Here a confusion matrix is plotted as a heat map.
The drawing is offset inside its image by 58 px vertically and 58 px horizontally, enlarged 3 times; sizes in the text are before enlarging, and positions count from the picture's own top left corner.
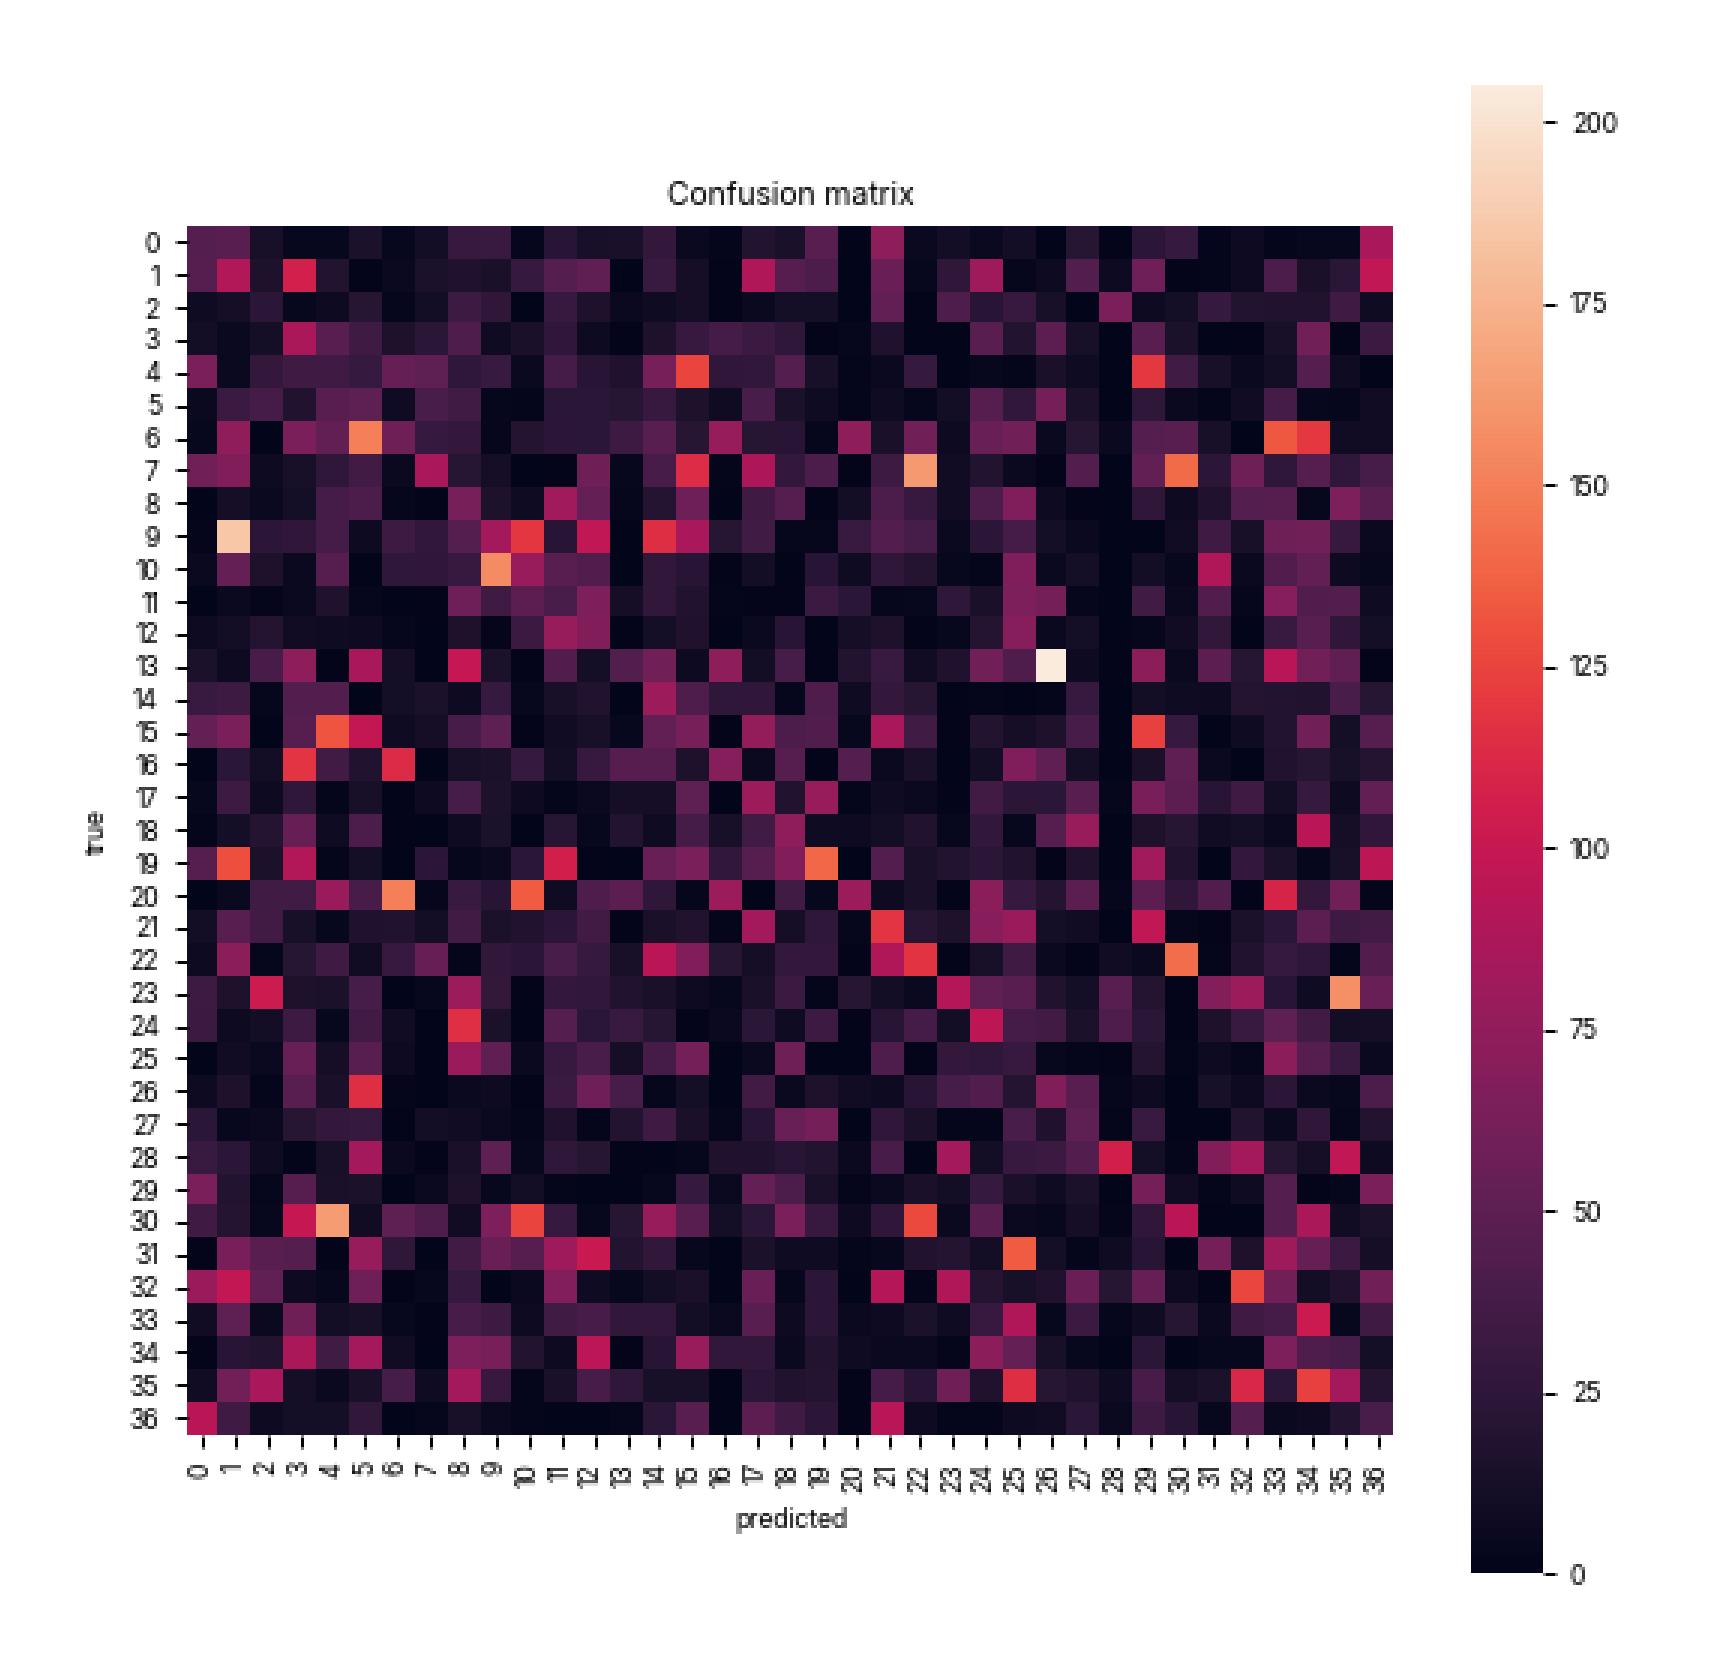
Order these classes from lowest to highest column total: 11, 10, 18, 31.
31, 10, 18, 11
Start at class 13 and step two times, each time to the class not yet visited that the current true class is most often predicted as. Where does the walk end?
5
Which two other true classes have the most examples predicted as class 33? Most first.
6, 20
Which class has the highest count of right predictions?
19
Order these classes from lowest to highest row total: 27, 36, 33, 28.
27, 36, 33, 28
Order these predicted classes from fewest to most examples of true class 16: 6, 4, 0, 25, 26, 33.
0, 33, 4, 26, 25, 6
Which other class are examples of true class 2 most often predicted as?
28
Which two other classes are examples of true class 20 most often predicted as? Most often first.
6, 10
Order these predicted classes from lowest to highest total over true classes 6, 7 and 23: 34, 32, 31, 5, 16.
16, 31, 32, 34, 5
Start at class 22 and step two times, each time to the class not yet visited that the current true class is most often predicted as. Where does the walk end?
4
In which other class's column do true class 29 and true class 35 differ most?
34
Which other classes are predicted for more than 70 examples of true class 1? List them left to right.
3, 17, 24, 36
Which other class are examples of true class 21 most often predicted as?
29
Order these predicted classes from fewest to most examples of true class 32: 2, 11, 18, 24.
18, 24, 2, 11
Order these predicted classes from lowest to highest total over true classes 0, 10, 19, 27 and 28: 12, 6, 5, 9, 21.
6, 12, 5, 21, 9
